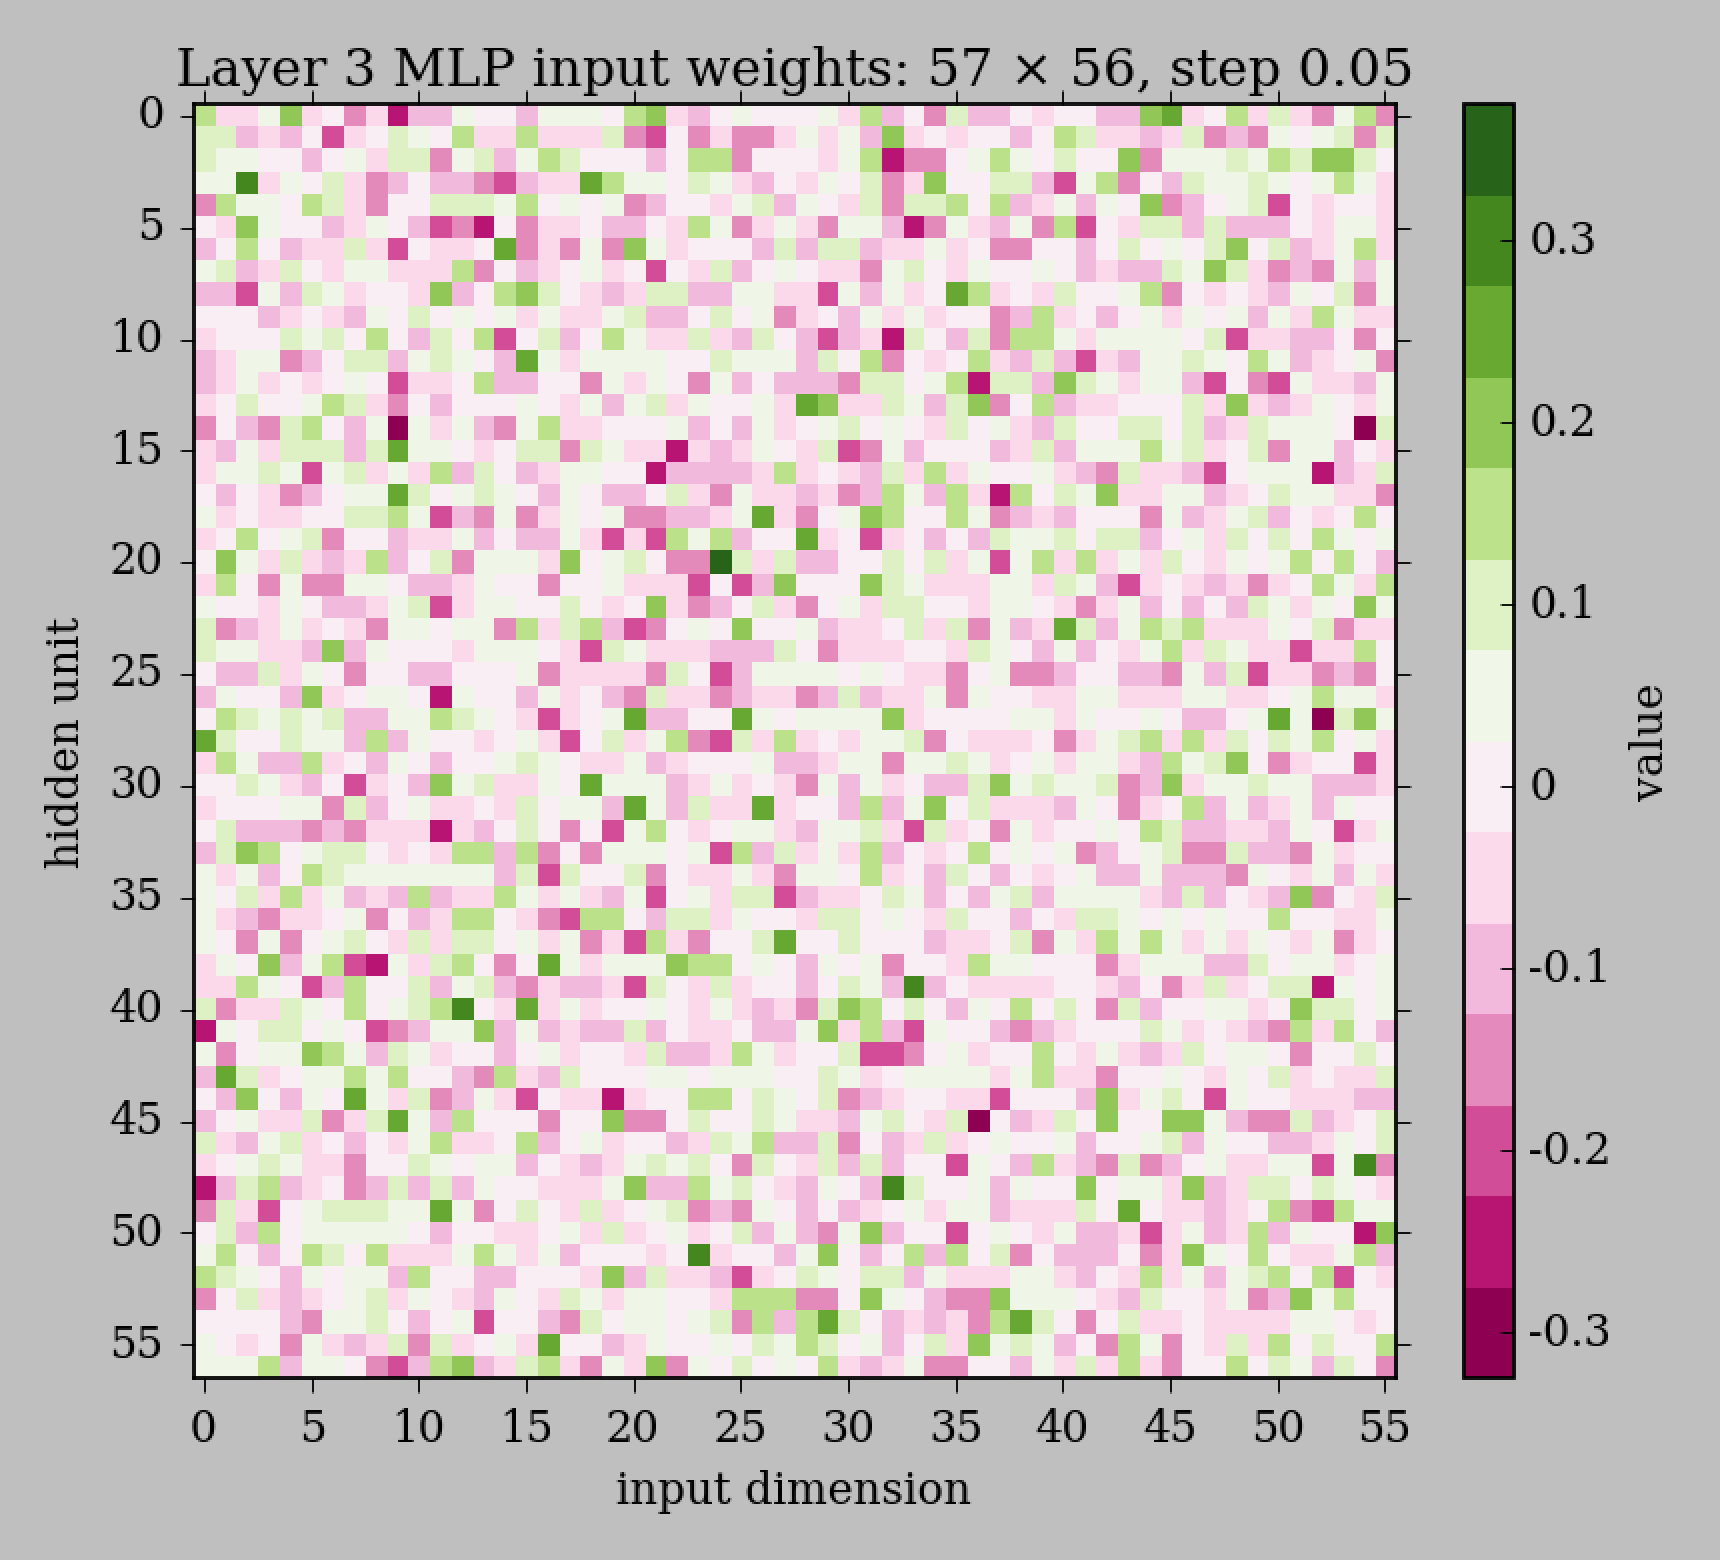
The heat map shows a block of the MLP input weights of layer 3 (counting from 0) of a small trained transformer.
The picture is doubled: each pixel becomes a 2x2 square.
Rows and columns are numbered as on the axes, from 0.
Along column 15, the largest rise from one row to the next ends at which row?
40
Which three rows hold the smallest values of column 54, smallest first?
14, 50, 29
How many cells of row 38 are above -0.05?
41
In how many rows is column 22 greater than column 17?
21
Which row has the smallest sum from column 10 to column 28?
5
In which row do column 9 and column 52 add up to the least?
0
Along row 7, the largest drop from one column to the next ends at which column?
13
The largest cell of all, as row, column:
20, 24
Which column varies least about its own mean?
10
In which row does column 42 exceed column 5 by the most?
17
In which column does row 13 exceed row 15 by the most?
28
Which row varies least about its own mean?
9
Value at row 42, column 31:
-0.2
